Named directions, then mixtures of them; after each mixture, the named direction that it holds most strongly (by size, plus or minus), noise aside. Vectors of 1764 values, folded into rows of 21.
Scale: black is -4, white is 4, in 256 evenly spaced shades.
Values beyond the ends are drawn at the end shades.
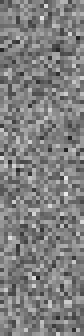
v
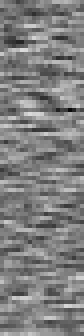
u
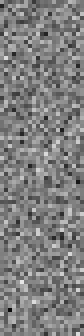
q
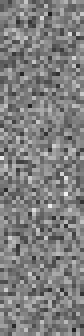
v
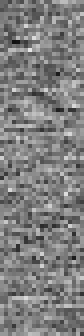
u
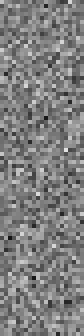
v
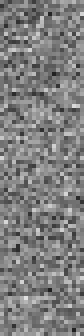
q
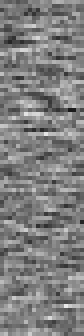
u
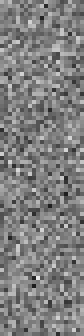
v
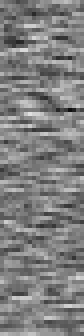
u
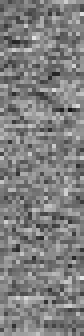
u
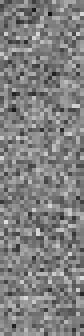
q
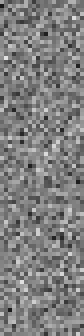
q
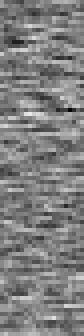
u
